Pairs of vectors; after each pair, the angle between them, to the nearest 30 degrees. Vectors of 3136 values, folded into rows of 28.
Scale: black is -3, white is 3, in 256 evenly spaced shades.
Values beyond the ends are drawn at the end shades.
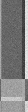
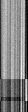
150 degrees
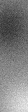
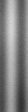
120 degrees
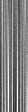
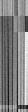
120 degrees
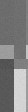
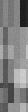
60 degrees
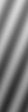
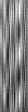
60 degrees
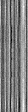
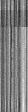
30 degrees
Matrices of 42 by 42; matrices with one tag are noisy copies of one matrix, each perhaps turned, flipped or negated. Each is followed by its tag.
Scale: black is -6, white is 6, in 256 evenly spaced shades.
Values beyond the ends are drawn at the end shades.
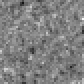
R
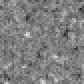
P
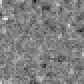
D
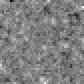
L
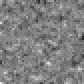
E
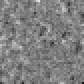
E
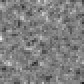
E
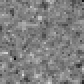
D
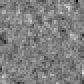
L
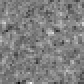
R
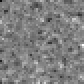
E
